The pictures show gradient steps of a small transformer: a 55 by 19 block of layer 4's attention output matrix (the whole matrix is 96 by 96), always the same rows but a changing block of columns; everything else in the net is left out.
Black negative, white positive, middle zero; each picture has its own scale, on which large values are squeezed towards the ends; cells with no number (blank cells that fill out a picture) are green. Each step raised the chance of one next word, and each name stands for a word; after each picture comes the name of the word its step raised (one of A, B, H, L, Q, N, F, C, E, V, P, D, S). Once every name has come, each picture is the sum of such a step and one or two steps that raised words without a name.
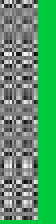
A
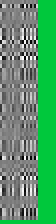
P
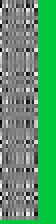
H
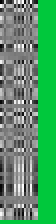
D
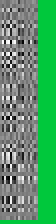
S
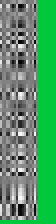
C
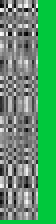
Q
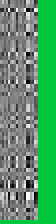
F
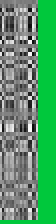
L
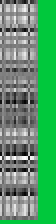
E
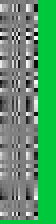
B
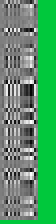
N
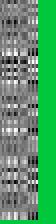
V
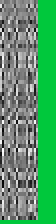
N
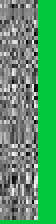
S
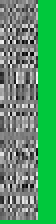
S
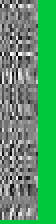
P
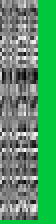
L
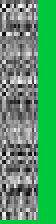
Q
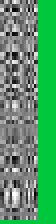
F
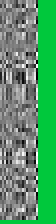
V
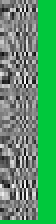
F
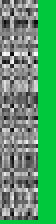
V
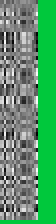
Q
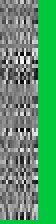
V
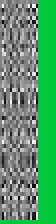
H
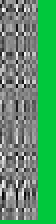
F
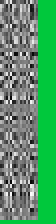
A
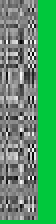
S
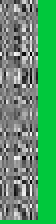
P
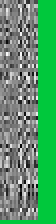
A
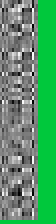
H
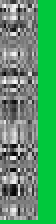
E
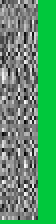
A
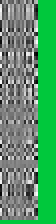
N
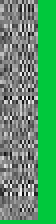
A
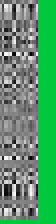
P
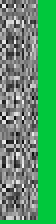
A
